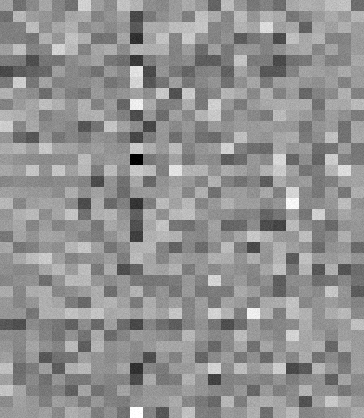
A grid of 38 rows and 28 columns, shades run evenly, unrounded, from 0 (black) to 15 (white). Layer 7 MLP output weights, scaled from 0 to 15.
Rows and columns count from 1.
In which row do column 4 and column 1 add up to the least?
7
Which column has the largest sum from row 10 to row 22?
23
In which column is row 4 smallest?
11
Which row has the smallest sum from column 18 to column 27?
21
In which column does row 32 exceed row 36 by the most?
6
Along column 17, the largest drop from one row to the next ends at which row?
35
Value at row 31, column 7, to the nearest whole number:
7
